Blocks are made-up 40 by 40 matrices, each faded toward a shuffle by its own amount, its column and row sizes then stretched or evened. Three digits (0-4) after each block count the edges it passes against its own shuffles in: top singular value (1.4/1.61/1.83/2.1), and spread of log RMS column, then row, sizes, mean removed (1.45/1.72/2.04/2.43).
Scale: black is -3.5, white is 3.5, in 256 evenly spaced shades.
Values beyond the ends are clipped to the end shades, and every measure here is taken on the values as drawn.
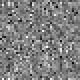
2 1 0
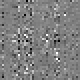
1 4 1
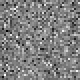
1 0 0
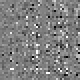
0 4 1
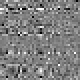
4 2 4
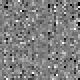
0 4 1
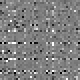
4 3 3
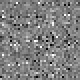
0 2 2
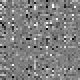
2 3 2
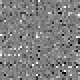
0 3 1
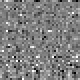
1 0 4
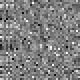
3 0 0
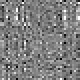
4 3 1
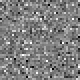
1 0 2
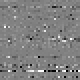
3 0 4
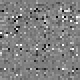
0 2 3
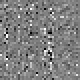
2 4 1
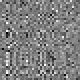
4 3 1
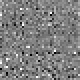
1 3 2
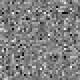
1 0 2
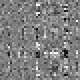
3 4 1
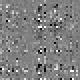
0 4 3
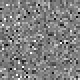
0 0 0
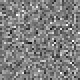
2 0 0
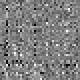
3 3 3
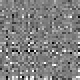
4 2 4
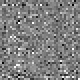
1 1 2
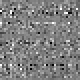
1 1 4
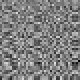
4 2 3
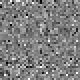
1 1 2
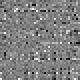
2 1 3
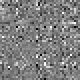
1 3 3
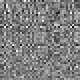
4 0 3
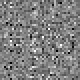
1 2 1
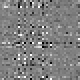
3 4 4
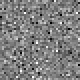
0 0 0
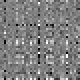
4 4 3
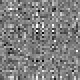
3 3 1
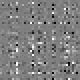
1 4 4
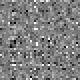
2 3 2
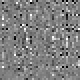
3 4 3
